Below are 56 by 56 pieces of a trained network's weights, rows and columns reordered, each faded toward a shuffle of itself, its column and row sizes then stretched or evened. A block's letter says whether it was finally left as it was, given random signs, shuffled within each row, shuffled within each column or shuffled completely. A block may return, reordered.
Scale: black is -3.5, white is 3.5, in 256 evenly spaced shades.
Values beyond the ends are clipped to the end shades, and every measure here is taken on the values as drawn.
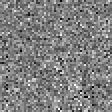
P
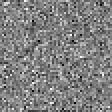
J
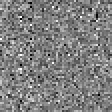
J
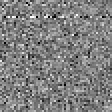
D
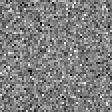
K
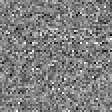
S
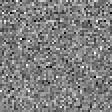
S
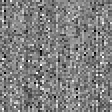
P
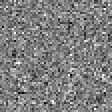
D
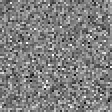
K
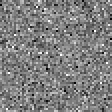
K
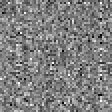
D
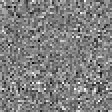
D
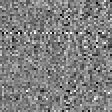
D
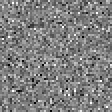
S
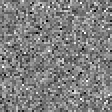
K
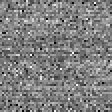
S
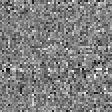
D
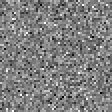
K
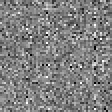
J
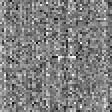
D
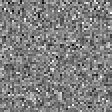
S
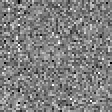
P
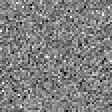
K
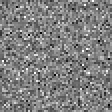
K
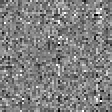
J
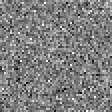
K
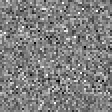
S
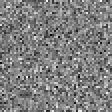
J
